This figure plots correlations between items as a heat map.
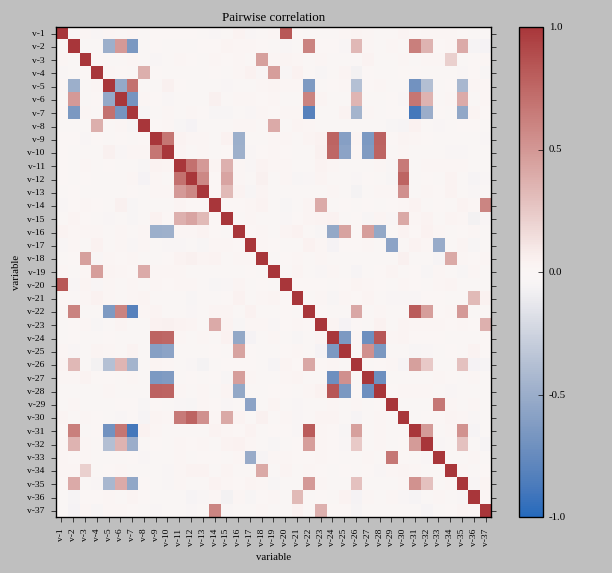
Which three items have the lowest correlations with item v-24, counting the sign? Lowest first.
v-27, v-25, v-16
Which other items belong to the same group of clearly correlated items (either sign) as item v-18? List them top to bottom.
v-3, v-34
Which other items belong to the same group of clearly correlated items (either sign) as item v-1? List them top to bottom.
v-20
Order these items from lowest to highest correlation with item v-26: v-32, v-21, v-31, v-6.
v-21, v-32, v-6, v-31
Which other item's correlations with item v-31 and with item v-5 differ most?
v-7
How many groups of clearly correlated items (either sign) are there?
9
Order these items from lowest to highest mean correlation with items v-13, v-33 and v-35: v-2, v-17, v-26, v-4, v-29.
v-17, v-4, v-26, v-2, v-29
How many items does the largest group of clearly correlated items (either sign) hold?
9
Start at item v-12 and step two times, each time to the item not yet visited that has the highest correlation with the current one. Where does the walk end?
v-11
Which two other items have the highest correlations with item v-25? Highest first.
v-27, v-16
